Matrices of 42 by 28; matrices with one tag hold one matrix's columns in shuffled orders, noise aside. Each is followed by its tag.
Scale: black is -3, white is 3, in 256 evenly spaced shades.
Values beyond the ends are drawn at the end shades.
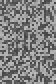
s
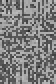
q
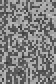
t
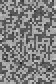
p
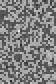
p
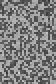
s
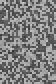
p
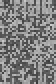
q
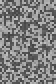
p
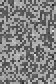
p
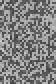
s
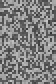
p
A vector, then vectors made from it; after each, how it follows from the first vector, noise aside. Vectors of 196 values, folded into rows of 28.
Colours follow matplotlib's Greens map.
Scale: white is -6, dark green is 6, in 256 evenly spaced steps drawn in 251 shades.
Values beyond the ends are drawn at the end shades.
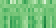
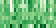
reversed, negated, scaled up.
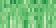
negated.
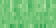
reversed, negated, shrunk.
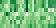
wrapped around, scaled up.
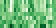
reversed, negated, scaled up.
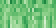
negated.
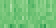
reversed, negated, shrunk.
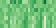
negated.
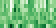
reversed, negated, scaled up.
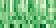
reversed, negated, scaled up.
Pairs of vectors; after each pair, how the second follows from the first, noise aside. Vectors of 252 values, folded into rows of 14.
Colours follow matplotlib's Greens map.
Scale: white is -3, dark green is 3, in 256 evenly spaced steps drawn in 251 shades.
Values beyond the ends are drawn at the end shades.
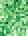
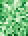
negated.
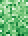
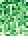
negated.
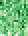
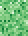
reversed, partly zeroed.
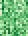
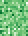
negated, partly zeroed.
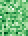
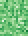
wrapped around, negated, shrunk.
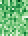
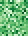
sign-scrambled.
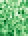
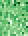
reversed, partly zeroed.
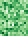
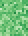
wrapped around, negated, shrunk.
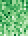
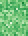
wrapped around, negated, shrunk.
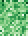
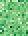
negated, partly zeroed.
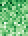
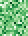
sign-scrambled.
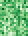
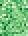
negated, partly zeroed.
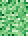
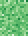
negated, shrunk.
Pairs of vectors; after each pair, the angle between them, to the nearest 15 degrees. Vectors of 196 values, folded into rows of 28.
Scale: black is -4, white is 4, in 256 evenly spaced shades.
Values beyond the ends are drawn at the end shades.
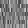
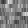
120 degrees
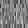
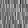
30 degrees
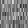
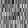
150 degrees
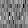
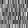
90 degrees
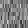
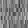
60 degrees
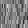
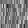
165 degrees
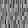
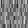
120 degrees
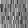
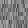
75 degrees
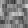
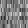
60 degrees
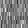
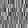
105 degrees
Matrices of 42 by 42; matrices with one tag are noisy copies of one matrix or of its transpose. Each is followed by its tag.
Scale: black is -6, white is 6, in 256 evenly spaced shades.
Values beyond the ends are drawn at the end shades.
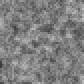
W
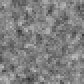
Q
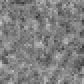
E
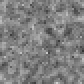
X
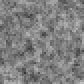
W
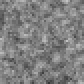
E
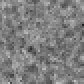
X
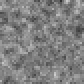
Q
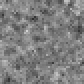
Q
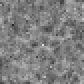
W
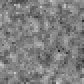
E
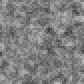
X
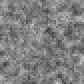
X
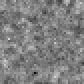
Q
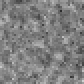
E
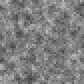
Q
